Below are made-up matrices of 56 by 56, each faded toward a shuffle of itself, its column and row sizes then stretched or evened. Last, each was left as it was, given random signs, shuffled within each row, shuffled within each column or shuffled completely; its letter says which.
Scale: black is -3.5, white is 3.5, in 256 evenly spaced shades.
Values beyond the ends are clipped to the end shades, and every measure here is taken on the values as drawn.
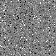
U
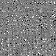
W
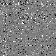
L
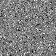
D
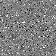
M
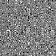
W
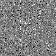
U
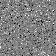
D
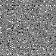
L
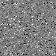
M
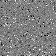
M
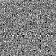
W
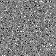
M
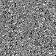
U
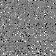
L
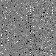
U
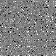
L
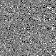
W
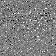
M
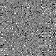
W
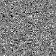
W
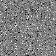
U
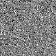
L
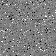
M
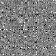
W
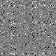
W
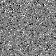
M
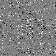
L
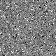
D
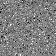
D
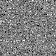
M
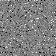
M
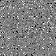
W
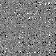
L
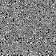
M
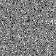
L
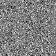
U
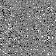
L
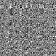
W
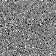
M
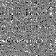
W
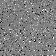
M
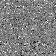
M
